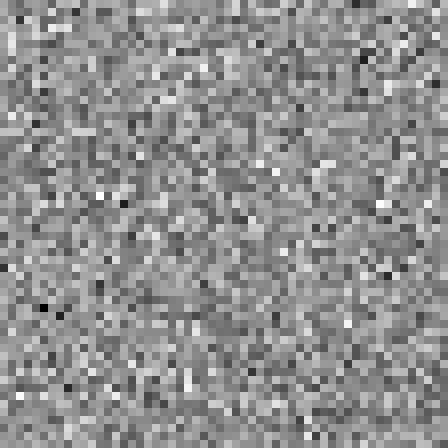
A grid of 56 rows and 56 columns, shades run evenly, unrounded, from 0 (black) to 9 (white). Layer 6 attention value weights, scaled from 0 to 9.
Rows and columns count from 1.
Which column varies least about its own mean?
43
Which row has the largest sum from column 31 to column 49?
51
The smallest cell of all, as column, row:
6, 39
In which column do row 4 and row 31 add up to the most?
7
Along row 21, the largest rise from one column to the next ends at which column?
41
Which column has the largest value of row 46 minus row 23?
17
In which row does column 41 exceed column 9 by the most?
49
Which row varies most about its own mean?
26
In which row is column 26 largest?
9
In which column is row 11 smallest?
55
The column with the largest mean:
24
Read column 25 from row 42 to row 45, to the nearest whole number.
8 6 5 5
